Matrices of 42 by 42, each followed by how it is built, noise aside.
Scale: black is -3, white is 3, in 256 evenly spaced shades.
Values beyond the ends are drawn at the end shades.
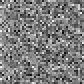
repeating rows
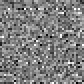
uneven rows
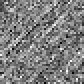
Hankel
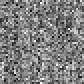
blocks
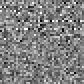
uneven rows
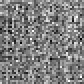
blocks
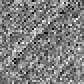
Hankel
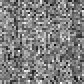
blocks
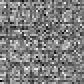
blocks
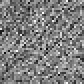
Hankel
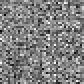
blocks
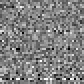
uneven rows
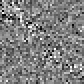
block diagonal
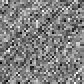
Hankel
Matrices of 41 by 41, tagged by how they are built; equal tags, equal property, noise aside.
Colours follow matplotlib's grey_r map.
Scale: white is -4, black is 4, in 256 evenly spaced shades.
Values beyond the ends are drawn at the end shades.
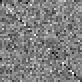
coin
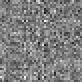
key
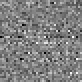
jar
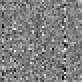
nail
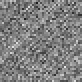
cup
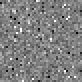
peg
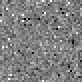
peg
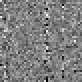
nail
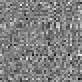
key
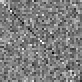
coin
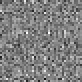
key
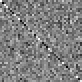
coin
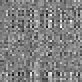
key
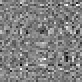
key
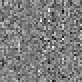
nail
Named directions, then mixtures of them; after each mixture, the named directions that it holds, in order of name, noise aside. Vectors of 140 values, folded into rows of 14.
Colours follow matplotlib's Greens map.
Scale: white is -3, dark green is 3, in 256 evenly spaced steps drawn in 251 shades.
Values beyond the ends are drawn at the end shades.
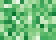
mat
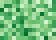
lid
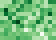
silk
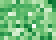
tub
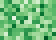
lid, mat.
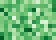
lid, mat, tub.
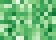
mat.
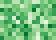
lid, mat, tub.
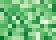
lid, mat, tub.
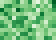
lid, silk, tub.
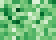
lid, silk, tub.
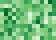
mat, silk, tub.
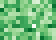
lid, tub.
